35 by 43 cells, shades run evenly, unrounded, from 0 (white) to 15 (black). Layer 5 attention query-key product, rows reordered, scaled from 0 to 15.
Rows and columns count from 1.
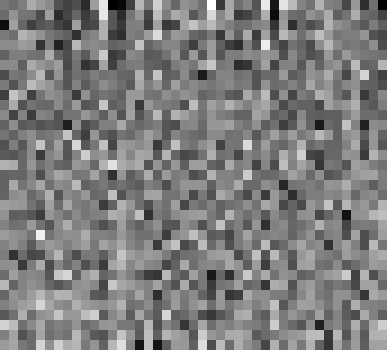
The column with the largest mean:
41
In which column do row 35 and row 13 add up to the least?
14
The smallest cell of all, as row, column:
1, 24
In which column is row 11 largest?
16
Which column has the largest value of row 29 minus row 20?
6
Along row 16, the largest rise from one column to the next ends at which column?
35
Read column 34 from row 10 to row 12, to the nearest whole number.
8 9 7
